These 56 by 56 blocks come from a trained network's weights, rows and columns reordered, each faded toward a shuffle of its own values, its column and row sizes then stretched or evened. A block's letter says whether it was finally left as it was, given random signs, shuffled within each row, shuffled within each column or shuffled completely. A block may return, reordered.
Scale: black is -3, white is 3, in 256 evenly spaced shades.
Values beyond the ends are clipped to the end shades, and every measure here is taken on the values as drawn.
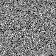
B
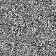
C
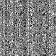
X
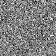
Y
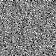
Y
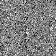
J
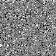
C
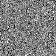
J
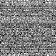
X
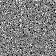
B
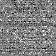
X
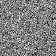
J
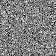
J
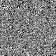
Y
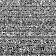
Y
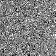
C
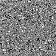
Y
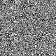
C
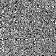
X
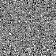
C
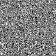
C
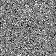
B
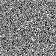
B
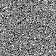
B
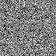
J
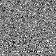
Y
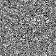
C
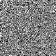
C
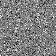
J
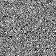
Y
